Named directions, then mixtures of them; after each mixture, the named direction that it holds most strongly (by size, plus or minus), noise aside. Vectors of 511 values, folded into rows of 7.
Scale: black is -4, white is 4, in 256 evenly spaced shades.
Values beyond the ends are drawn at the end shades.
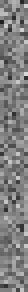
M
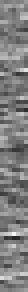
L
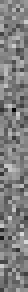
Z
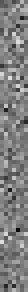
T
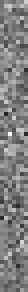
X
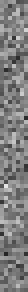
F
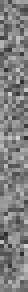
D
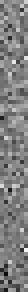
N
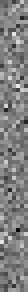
T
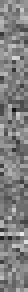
Z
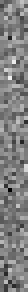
F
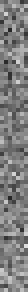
M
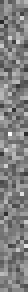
X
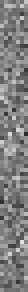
X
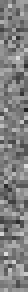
F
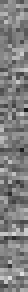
L
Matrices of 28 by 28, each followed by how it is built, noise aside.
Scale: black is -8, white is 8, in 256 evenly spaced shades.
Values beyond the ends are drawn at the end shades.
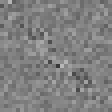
banded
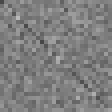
diagonal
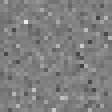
sparse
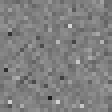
sparse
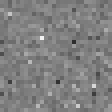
sparse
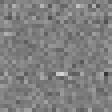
uneven rows
